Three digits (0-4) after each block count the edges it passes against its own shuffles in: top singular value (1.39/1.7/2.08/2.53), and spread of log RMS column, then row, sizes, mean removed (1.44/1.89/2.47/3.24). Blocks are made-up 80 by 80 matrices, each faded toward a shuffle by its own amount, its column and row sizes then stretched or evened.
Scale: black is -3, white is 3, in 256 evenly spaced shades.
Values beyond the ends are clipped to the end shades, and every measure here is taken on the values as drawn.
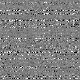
2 0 4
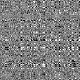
4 3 4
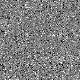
0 1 2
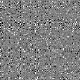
3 3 2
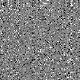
2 2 1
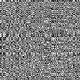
4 1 2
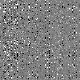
0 4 1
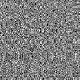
3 2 0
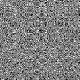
3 0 0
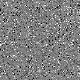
1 2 1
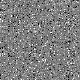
1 2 0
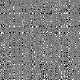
3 4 3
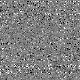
0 1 3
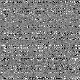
2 1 4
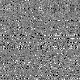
3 0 3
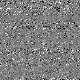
0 1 3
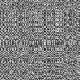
4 2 2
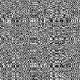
4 2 3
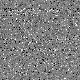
0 0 2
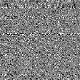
2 1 3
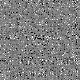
1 1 2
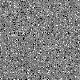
0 1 1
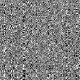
3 3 1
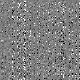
1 4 1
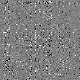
0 3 2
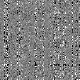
2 4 1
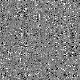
2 2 2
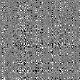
2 4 3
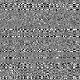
4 1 4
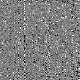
3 3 1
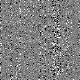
0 4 0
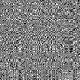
4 0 2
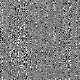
0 4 1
